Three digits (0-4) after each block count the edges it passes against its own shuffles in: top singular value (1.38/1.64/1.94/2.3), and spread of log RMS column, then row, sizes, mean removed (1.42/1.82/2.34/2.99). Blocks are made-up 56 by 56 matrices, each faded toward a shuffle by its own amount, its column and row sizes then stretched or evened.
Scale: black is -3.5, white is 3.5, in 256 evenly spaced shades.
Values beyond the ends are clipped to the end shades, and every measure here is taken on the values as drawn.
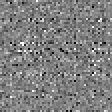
1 1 3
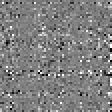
0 3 3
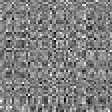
4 2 1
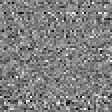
2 0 3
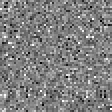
2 0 1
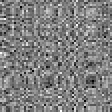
4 2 0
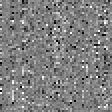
1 3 0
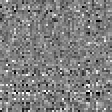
3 2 3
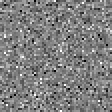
0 0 0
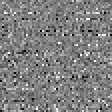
1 0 3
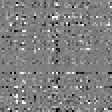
1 3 4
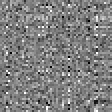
3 3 1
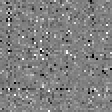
1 2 1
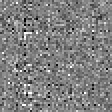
2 2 2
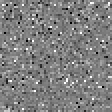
0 0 1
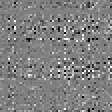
3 3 4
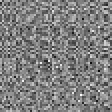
4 2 0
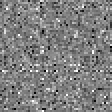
2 1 1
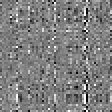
4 4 2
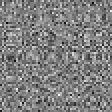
4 0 1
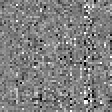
1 3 1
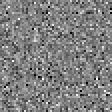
2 1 1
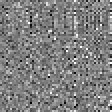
3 2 0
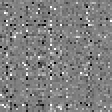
3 2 2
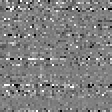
1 0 4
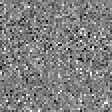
0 0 1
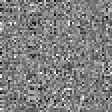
2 3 1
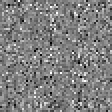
1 2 1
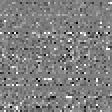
2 1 4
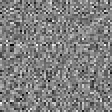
3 1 2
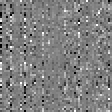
3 4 0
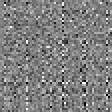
4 3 1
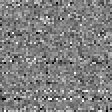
0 0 3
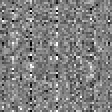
4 3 1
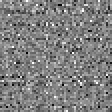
3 0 3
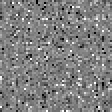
1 2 0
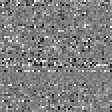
0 1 4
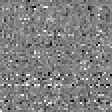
1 1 3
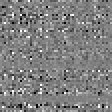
1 2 4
